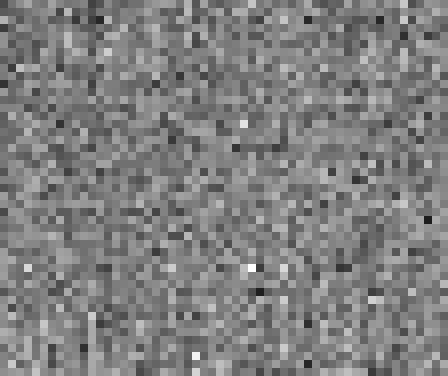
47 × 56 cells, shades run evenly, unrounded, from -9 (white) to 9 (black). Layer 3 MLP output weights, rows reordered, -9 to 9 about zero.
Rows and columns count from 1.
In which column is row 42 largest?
51
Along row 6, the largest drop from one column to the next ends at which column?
47
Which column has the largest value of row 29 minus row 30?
24
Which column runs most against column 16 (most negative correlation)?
32
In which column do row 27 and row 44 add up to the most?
11
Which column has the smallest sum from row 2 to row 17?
20
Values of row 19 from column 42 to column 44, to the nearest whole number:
2 1 -1
